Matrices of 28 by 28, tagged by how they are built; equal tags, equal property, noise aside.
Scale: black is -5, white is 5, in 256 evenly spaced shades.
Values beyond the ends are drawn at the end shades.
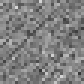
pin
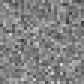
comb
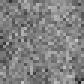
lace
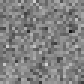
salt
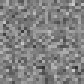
salt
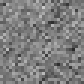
pin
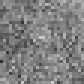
lace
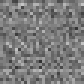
salt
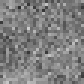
lace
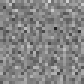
salt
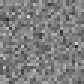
comb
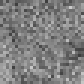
lace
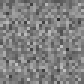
salt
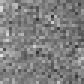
lace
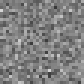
comb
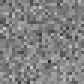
comb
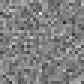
comb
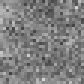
lace
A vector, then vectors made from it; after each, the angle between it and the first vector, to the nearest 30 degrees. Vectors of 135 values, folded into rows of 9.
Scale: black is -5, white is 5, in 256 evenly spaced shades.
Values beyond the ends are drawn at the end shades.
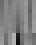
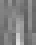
150 degrees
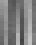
120 degrees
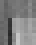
120 degrees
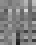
60 degrees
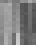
120 degrees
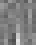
150 degrees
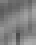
60 degrees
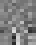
120 degrees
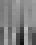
60 degrees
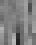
30 degrees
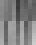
90 degrees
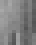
120 degrees
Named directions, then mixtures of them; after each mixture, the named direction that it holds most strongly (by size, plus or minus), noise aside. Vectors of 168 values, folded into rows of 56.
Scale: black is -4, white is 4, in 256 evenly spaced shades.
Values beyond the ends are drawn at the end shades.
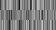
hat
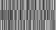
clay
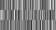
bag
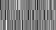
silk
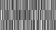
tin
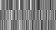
hat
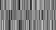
hat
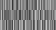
tin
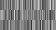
bag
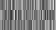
bag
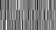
silk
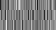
silk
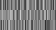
clay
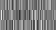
tin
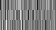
silk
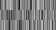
hat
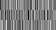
silk
